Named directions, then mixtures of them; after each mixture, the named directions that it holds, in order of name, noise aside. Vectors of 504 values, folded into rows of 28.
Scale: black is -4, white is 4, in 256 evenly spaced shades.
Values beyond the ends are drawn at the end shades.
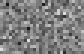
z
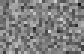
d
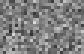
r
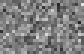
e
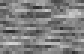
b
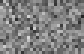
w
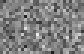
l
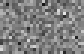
z.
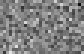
d, r.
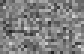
b, l, r.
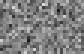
e, w, z.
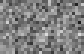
e, w.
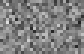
w.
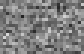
b, d, e.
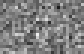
e, l, r.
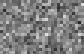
e.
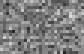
b, z.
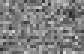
b, z.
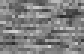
b.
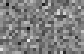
z.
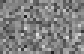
l.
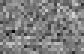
b, e, l.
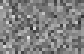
w.
